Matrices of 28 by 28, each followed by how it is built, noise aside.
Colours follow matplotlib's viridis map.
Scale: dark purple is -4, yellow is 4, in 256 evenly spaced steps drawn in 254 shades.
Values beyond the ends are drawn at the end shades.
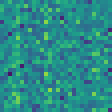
repeating rows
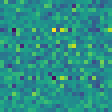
uneven rows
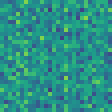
repeating rows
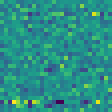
uneven rows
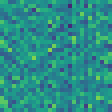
repeating rows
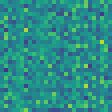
repeating rows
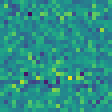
uneven rows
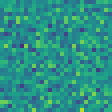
repeating columns
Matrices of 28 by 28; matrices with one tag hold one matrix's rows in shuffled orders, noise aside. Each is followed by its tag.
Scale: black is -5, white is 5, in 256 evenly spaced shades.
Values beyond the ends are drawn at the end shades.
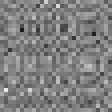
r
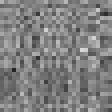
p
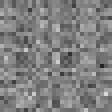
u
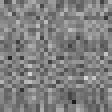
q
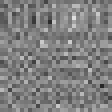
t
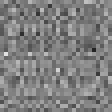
r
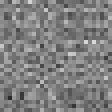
q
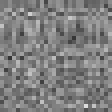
q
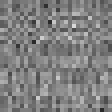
t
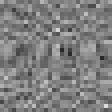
u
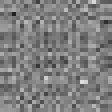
p
